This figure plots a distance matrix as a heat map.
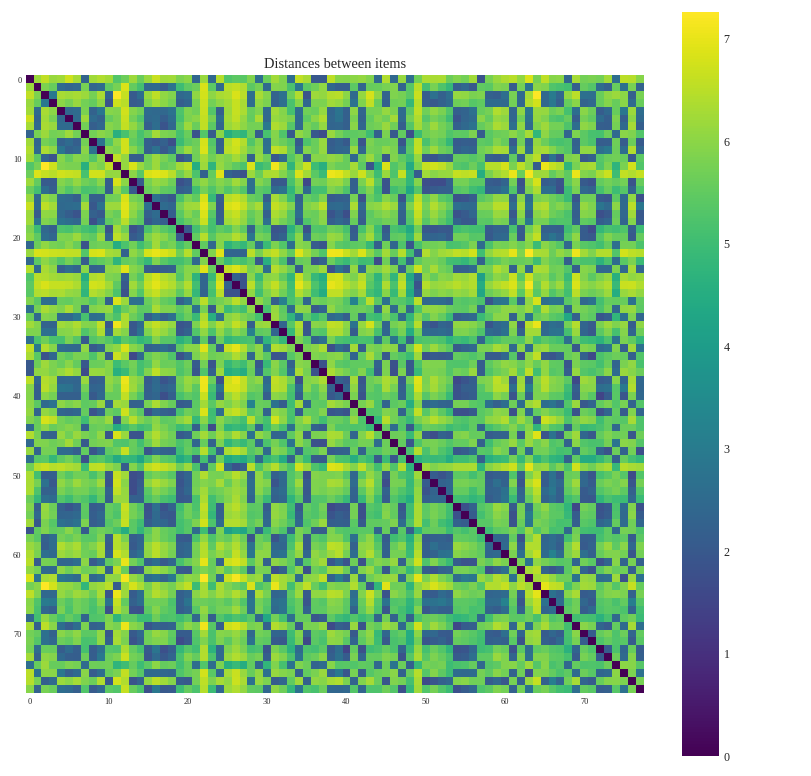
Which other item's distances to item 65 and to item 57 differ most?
0
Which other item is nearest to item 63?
75
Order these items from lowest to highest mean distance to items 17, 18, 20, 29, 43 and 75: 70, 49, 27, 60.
70, 60, 27, 49
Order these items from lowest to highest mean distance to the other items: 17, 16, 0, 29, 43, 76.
17, 76, 16, 29, 0, 43
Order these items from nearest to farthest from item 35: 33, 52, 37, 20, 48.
52, 20, 48, 33, 37
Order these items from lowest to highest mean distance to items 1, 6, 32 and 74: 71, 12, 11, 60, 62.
71, 62, 60, 11, 12
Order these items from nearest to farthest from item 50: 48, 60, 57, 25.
60, 48, 57, 25
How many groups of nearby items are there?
5
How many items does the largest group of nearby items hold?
28
